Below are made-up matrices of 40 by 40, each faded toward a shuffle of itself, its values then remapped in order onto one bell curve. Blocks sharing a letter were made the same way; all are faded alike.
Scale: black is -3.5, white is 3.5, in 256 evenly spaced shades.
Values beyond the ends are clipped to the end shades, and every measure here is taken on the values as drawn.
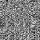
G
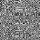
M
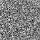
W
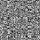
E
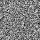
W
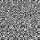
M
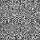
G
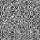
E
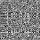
M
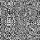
E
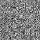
G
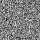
W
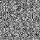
G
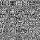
M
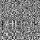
E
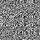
G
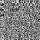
E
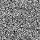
W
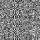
E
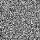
W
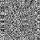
E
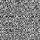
M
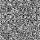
G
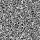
W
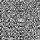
E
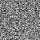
G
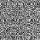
E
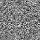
G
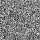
W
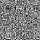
M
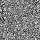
W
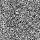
W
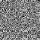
M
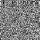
G
